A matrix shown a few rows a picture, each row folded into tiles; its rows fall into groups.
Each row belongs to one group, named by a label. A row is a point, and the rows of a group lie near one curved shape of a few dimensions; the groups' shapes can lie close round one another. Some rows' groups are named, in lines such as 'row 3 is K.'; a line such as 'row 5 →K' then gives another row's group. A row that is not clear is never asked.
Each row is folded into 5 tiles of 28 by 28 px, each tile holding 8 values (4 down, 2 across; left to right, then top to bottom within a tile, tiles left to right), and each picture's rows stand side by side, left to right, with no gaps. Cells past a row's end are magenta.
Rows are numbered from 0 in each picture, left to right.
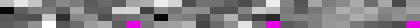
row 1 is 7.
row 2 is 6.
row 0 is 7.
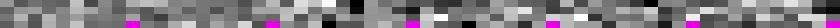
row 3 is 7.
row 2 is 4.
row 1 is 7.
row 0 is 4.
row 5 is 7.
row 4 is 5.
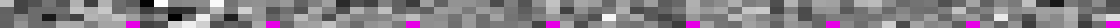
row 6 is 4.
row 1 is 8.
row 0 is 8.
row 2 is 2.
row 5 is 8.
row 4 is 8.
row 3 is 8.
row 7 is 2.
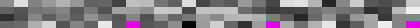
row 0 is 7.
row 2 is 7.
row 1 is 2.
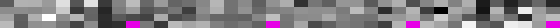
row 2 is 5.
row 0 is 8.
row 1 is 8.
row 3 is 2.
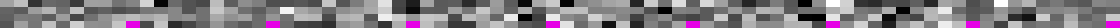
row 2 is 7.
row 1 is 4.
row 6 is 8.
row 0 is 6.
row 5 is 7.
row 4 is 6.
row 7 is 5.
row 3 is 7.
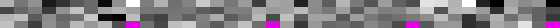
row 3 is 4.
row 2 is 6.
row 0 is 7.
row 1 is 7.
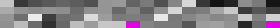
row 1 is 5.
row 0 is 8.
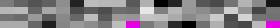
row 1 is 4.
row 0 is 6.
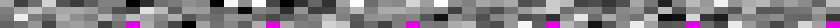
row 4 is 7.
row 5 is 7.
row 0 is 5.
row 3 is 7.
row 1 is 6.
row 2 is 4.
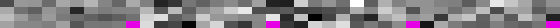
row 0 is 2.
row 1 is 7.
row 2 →8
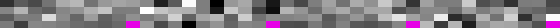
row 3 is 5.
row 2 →7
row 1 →4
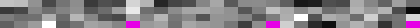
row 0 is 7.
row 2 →7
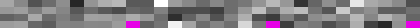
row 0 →6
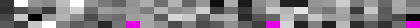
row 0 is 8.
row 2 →6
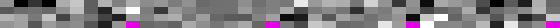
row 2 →7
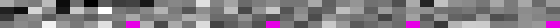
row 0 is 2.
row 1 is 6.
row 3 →8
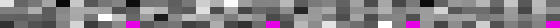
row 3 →6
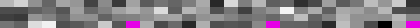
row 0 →7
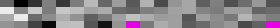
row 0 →7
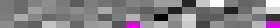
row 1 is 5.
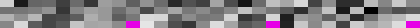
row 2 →6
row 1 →7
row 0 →8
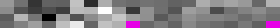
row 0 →8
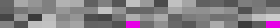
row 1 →5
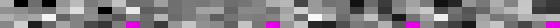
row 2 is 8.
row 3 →7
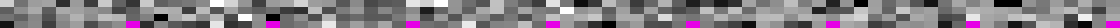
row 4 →4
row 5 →7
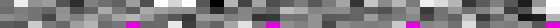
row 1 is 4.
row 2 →6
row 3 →7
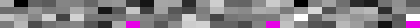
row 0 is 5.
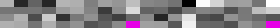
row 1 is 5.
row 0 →5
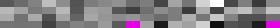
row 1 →6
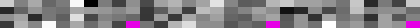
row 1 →8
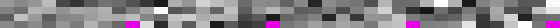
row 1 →6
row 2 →8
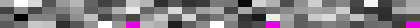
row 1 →7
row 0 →7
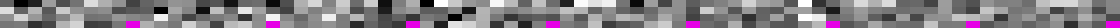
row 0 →7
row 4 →4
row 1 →2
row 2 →8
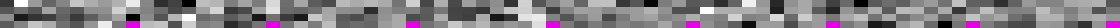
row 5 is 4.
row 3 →8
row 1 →5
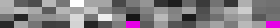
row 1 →8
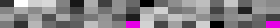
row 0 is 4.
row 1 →6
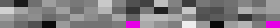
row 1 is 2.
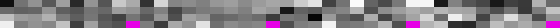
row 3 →8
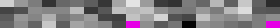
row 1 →7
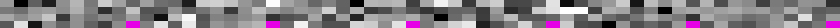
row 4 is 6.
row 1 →5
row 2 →6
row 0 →5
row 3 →7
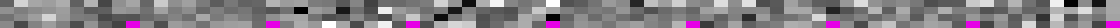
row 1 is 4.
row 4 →6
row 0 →8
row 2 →2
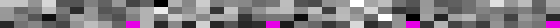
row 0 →4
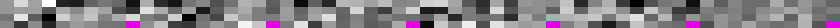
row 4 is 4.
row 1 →8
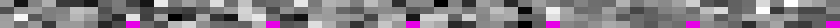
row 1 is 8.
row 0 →5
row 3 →5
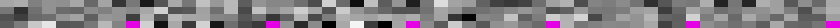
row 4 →5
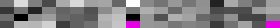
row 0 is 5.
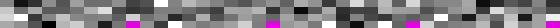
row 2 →2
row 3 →2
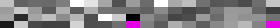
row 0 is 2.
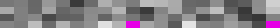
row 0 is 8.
